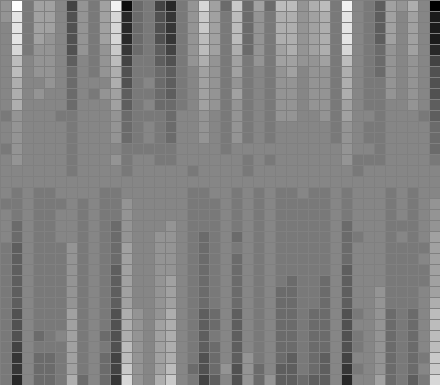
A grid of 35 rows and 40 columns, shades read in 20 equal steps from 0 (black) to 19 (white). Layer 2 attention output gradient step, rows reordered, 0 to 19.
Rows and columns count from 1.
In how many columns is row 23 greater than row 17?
5
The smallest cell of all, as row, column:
1, 40
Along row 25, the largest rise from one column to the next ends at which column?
12
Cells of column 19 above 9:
17
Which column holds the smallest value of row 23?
2
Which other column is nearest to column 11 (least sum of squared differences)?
32
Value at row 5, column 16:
5
